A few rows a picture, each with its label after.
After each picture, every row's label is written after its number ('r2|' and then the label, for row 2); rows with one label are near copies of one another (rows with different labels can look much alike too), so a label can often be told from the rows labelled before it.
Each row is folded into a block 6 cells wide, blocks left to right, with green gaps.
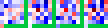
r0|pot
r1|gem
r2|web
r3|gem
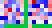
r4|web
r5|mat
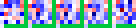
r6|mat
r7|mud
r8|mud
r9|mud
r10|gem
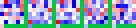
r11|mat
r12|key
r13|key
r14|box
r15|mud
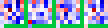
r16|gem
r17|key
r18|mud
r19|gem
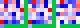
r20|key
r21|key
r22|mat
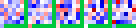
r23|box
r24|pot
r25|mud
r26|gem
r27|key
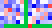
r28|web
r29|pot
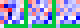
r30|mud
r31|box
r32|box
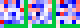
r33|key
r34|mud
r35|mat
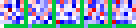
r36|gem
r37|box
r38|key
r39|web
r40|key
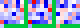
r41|key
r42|key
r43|pot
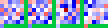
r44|box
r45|box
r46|gem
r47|pot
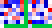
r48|mat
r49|key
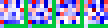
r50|key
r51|key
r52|mat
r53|gem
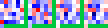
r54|key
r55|web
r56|mud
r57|mud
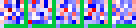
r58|gem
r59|key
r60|web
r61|web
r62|box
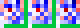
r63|gem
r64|gem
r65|gem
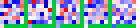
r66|mat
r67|key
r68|web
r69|mat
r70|box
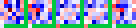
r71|gem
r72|mud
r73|pot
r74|pot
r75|mud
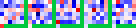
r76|pot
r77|mud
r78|key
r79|gem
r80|mat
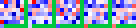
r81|key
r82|mat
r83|box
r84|pot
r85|pot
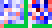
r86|pot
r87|gem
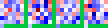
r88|web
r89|gem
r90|box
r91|mud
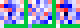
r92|mud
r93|box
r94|mud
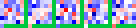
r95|web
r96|pot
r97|web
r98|mud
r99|pot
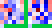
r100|mud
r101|gem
